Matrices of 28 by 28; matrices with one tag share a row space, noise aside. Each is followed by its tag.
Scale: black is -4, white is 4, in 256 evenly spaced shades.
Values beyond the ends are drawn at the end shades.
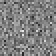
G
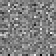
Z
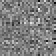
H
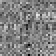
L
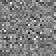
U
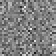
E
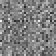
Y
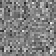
Y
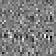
G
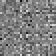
L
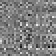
L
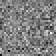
Y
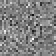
U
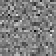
Z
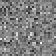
U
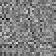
U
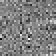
L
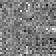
L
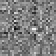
Z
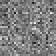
Z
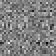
Y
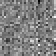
H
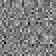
G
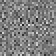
G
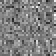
H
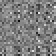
H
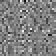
E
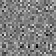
G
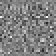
Y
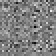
Z
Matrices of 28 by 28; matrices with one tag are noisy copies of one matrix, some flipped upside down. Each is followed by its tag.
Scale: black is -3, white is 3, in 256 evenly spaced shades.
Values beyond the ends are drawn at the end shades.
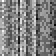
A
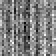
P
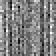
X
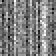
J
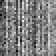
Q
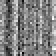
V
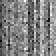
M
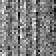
A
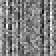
X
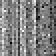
A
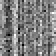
V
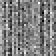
X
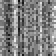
V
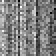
A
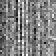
Q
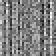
X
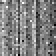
A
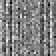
X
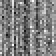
P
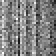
A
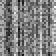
V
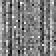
X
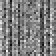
X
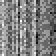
A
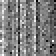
A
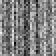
P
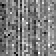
Q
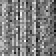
A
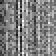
Q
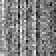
A
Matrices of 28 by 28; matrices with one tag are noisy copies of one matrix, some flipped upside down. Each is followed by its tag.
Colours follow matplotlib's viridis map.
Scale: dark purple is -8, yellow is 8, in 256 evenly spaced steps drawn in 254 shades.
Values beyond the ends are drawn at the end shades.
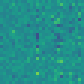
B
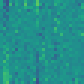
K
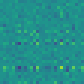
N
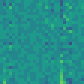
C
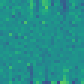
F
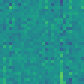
C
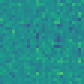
B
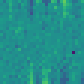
F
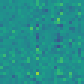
B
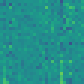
C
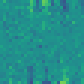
F
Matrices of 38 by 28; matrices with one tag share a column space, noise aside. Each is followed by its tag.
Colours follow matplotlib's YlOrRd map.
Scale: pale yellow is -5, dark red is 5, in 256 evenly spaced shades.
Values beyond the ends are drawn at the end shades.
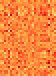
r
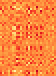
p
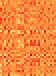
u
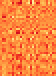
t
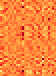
p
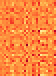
u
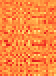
u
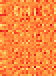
r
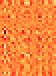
t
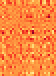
t
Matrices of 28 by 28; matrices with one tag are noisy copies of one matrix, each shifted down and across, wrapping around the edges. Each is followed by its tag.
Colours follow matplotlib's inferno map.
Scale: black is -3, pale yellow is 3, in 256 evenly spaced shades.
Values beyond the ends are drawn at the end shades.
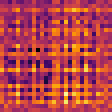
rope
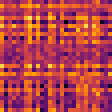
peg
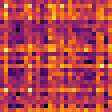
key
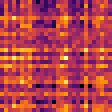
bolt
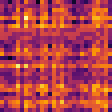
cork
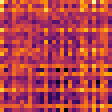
rope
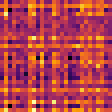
peg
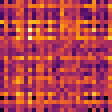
rope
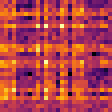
cork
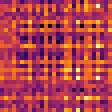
rope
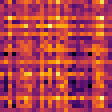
bolt
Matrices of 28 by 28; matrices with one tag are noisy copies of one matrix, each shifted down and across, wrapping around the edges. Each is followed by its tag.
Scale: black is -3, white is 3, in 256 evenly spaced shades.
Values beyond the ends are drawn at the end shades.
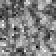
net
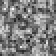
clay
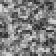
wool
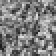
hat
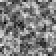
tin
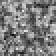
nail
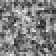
nail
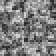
nail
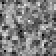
hat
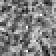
hat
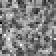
hat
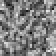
hat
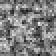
nail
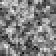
tin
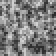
net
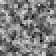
tin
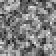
tin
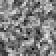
hat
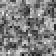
nail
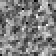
hat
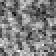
net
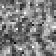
net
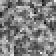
tin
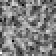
hat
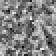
hat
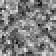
tin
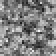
wool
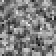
tin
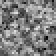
tin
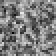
hat
